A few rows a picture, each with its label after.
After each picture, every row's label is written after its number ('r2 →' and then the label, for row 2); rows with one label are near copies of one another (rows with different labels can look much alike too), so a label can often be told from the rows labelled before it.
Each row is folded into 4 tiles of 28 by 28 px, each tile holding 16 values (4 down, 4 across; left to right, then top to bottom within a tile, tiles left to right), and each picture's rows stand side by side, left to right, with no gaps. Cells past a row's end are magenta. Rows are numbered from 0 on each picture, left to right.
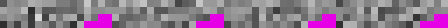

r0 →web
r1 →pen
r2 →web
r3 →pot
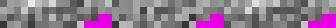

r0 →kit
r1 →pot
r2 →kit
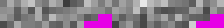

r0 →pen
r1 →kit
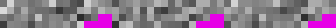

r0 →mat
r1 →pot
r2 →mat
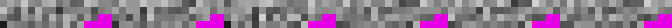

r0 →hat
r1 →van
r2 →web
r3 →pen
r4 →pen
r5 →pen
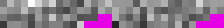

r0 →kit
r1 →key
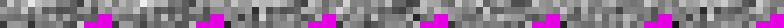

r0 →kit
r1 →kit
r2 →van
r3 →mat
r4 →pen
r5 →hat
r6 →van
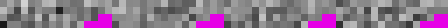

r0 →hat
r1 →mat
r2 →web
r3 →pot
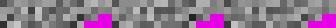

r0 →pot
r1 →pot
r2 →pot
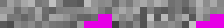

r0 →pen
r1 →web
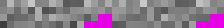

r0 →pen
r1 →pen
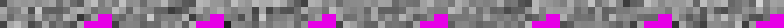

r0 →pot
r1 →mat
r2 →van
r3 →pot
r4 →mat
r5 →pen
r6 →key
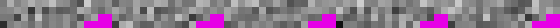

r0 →van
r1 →pot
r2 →pen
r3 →hat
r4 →mat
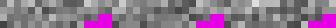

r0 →pen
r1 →mat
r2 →kit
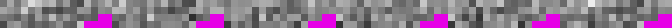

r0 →kit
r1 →mat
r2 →web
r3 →key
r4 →key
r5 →kit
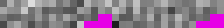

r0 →kit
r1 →hat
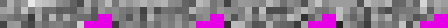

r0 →kit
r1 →van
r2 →pot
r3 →key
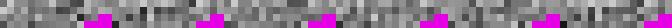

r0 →mat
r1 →van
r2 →pen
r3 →hat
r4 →key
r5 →van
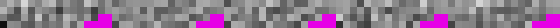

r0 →hat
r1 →pot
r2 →pot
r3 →key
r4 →kit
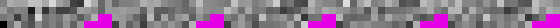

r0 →van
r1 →web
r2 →mat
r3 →pen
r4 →mat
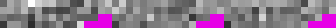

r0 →kit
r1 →mat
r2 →van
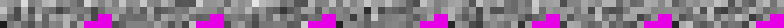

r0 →hat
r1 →pen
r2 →kit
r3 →van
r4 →key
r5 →pot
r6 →pot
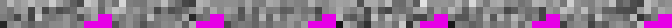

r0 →van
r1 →mat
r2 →hat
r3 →key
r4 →hat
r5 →mat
